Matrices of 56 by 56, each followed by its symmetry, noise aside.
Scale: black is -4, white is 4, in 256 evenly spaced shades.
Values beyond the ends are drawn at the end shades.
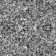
mirrored top to bottom.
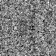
mirrored top to bottom.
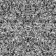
mirrored left to right.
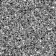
same after a half turn.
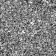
symmetric.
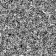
symmetric across the other diagonal.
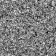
no symmetry.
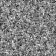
same after a half turn.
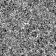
symmetric.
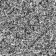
symmetric.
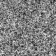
antisymmetric.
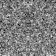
mirrored left to right.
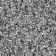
same after a half turn.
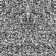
mirrored left to right.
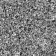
symmetric.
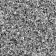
symmetric across the other diagonal.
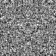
mirrored left to right.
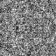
mirrored top to bottom.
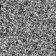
same after a half turn.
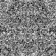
mirrored left to right.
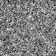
no symmetry.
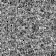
mirrored top to bottom.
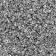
symmetric across the other diagonal.
